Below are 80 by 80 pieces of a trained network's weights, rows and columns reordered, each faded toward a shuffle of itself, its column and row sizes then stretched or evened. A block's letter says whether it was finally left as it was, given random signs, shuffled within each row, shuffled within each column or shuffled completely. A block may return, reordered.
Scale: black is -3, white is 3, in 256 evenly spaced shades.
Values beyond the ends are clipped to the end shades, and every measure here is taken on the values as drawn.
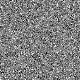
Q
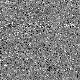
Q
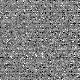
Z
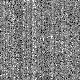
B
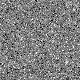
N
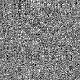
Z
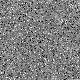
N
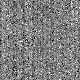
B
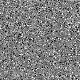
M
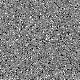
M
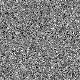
M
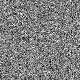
N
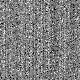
B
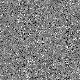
B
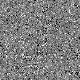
Q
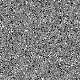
B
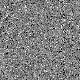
B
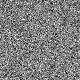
N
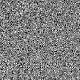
Z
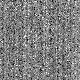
B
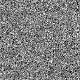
B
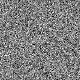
B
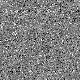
M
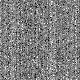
B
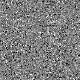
Q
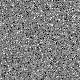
N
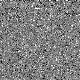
M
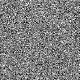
Q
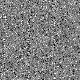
B
